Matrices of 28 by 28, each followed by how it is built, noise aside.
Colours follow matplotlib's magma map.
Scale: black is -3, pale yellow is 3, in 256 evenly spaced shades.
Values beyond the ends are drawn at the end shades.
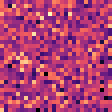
noise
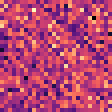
Toeplitz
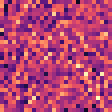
noise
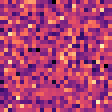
noise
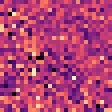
lower triangular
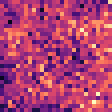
smooth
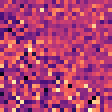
lower triangular
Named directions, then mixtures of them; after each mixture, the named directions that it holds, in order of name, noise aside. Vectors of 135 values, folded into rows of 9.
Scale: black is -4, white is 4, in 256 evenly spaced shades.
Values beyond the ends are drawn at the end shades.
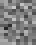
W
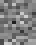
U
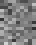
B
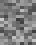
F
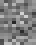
U.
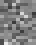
U.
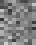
B.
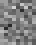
W.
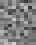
B, W.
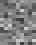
F, W.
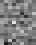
U.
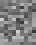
F, W.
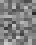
U, W.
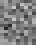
W.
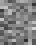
B.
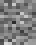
U.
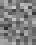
W.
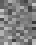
B.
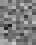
W.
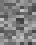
F.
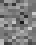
F, U.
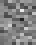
F, W.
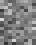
B.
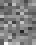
B, U.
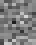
U.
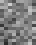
B, F.
